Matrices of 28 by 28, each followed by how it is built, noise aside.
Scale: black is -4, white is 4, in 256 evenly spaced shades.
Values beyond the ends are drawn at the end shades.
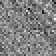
Toeplitz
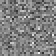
low rank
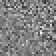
upper triangular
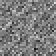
Hankel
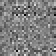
low rank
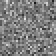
noise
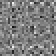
low rank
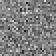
noise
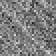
Toeplitz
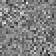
block diagonal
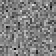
noise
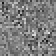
block diagonal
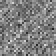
Hankel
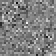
block diagonal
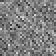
Toeplitz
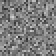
noise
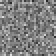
noise
